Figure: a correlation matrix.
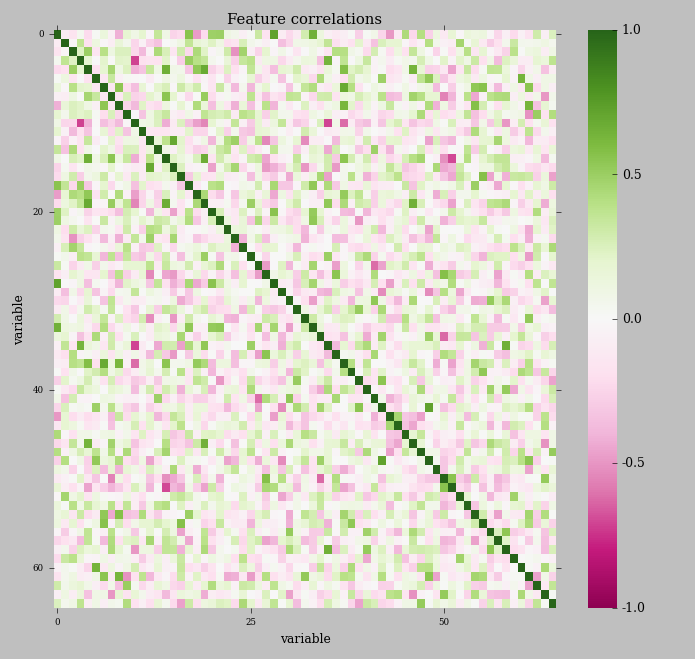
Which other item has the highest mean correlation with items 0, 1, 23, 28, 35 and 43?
17
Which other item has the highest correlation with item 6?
37
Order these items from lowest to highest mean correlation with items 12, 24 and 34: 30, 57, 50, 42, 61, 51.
50, 51, 61, 30, 42, 57
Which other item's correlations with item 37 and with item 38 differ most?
60
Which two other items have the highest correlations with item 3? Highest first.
35, 17
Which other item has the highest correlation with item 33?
0
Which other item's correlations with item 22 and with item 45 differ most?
32
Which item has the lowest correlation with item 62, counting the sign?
61
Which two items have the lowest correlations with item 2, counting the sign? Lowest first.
23, 11
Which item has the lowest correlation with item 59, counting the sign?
40
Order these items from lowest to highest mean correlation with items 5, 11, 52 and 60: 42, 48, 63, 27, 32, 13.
27, 13, 32, 63, 42, 48
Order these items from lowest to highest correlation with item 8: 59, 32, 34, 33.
34, 33, 59, 32
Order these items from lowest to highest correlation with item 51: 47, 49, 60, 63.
47, 60, 49, 63
